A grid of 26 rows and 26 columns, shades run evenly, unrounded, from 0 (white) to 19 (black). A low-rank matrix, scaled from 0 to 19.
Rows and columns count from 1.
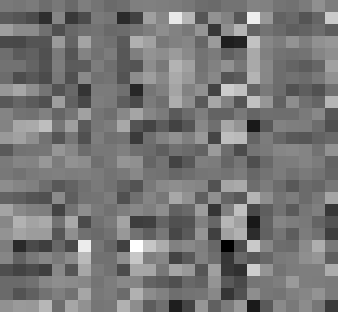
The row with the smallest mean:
21
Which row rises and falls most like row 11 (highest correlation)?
19
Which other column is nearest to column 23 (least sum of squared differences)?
5
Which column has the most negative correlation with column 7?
18
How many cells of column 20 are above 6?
19
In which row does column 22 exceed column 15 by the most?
2
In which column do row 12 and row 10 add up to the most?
17
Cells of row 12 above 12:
6
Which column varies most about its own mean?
20
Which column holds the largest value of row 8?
11
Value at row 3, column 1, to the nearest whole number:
7
